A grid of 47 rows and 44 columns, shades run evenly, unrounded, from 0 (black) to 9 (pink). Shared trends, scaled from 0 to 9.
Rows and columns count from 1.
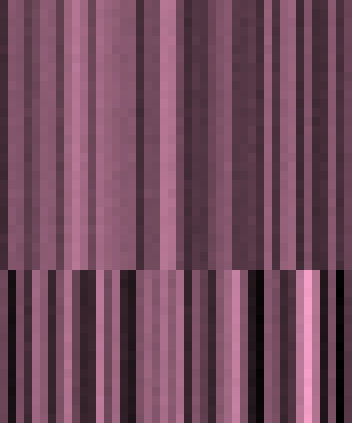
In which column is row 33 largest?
39
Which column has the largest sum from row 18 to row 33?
21
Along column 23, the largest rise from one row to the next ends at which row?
31
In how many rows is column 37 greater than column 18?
30
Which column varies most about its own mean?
38
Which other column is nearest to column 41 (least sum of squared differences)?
24
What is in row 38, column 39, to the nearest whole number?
9
